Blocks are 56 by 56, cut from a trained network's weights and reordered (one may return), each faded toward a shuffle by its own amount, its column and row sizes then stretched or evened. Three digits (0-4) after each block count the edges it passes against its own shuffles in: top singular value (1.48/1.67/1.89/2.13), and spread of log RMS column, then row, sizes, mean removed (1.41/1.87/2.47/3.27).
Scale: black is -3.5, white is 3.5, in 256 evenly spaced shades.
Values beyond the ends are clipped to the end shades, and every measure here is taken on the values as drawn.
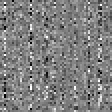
2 4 0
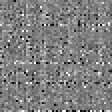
0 0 2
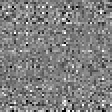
3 2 3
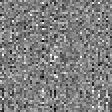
3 3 0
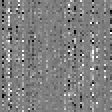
2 4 0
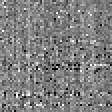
1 0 2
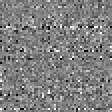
2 1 3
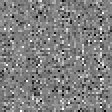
0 2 0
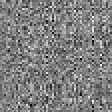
3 3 0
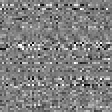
3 1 4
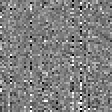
3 3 1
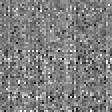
2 0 2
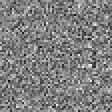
2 0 1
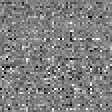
0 2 3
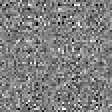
3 2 2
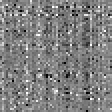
3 1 2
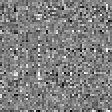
1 2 3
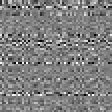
4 1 4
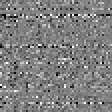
0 2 4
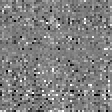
1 0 3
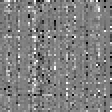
1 4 1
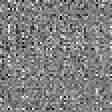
2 3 3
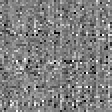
1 0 2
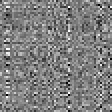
4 3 1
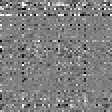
1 2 4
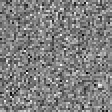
0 1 0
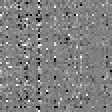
1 3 1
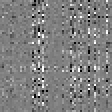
1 4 2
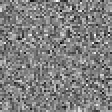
1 0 2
